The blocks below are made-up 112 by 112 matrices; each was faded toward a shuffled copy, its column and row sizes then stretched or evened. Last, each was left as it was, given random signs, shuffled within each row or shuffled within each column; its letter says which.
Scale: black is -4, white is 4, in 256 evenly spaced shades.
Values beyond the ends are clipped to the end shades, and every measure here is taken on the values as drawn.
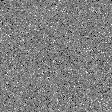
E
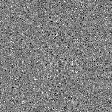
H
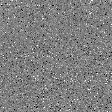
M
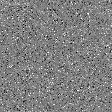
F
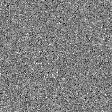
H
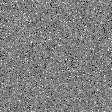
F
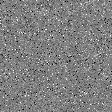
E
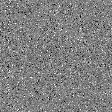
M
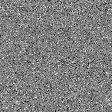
E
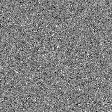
E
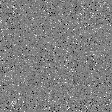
M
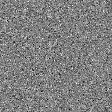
M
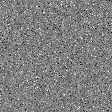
E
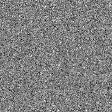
M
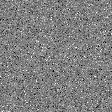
E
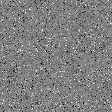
H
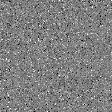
H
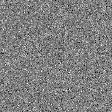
M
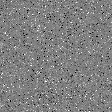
F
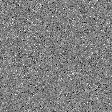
E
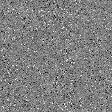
F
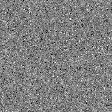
H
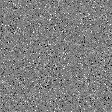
M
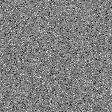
F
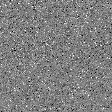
E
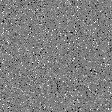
F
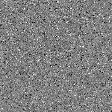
M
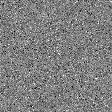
E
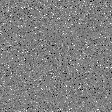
E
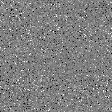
H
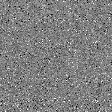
H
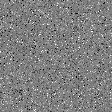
F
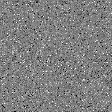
H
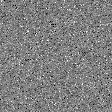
E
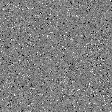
M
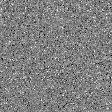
H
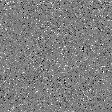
M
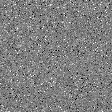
E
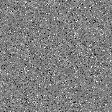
M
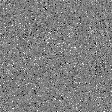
H
